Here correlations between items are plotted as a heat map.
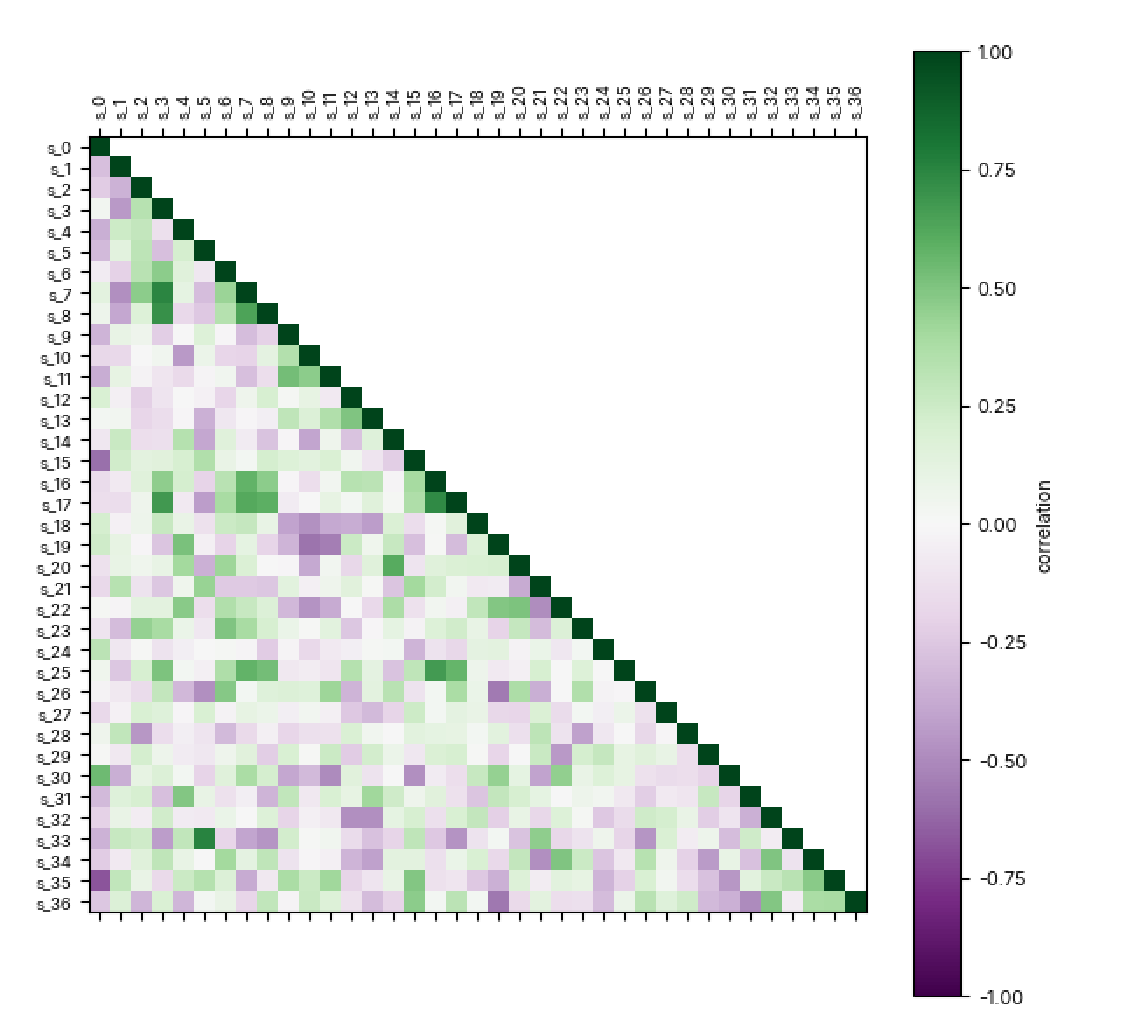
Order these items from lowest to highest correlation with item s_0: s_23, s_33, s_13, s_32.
s_33, s_32, s_23, s_13
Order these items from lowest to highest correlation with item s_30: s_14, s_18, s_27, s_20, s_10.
s_10, s_27, s_14, s_20, s_18
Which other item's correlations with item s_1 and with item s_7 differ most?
s_3
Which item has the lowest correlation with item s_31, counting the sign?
s_36
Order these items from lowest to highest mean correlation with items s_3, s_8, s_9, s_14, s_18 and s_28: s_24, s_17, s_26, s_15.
s_24, s_15, s_26, s_17
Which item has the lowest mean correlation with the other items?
s_0
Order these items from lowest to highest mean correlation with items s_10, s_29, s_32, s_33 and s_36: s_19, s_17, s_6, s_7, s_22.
s_19, s_22, s_7, s_6, s_17
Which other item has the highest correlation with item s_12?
s_13
